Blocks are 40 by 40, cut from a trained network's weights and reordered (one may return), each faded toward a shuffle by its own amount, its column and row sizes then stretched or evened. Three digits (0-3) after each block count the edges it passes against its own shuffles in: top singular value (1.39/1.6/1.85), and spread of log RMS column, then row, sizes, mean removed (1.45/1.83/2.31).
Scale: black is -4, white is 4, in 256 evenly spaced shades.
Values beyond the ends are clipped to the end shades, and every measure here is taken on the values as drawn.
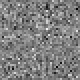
0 0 1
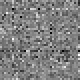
1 1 2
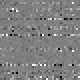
2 0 3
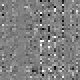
1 3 1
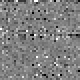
1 0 2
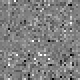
0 2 2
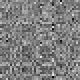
3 1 0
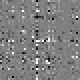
2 3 2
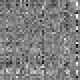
2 3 0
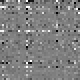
2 2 3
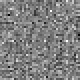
2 1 1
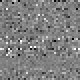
0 0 3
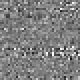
2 0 3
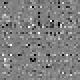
0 2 3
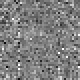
0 1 0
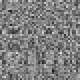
3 1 1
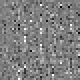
1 2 0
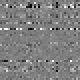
3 1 3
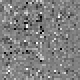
0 2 0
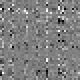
1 3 2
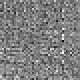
2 2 0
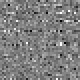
2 0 2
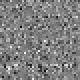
2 0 2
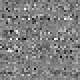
0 1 3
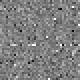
0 0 1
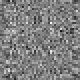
3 2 1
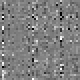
1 3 1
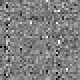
0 3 0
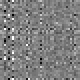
2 2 1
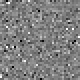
0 0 0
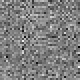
2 1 0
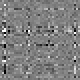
3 2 3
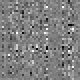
0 3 1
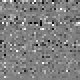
0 1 3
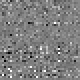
0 1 3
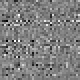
2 1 3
